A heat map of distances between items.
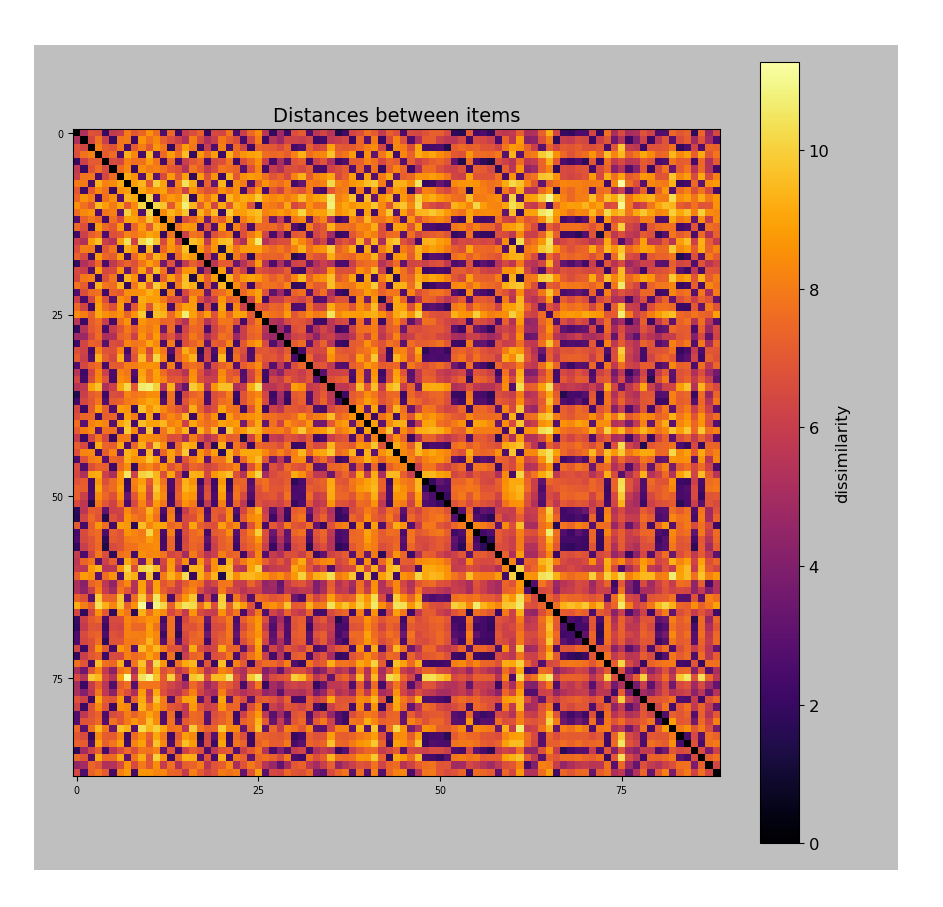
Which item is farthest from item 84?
75
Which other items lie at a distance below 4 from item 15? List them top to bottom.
35, 47, 60, 75
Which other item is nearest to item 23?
42
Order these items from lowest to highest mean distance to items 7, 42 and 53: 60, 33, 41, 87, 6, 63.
33, 63, 87, 60, 6, 41
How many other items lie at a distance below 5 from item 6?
10
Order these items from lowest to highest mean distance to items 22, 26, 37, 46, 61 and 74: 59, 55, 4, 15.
4, 55, 59, 15
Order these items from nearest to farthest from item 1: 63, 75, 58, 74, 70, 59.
58, 74, 63, 75, 70, 59
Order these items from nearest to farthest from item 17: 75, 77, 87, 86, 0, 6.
86, 77, 0, 87, 6, 75
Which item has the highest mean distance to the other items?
65
